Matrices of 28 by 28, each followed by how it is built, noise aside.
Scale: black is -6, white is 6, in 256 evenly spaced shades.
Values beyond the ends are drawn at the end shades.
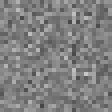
repeating rows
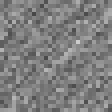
Hankel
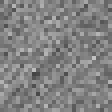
Hankel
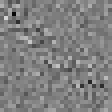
banded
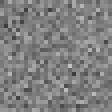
noise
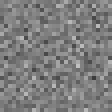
repeating columns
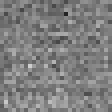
blocks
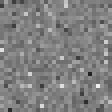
sparse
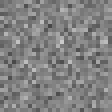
repeating columns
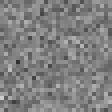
noise
